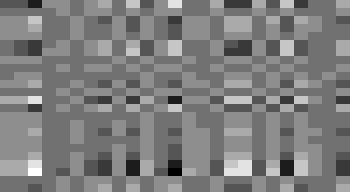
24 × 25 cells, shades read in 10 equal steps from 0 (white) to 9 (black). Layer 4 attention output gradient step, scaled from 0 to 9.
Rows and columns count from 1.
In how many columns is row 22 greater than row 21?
3
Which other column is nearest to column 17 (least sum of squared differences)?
18
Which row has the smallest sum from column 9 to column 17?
1
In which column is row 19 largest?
13
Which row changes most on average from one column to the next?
22
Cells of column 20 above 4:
9
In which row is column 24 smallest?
10
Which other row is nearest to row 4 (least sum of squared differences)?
17
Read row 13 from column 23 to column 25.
4 5 7
